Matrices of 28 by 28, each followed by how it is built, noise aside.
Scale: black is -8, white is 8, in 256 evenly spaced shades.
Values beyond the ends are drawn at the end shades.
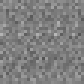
repeating columns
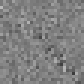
banded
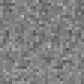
repeating columns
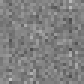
uneven columns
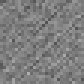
Hankel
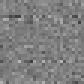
uneven rows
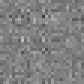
low rank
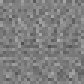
repeating columns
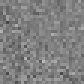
lower triangular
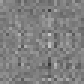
low rank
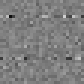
uneven rows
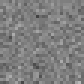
low rank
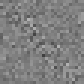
banded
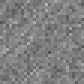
Hankel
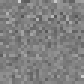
uneven rows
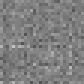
low rank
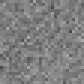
Hankel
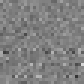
uneven rows
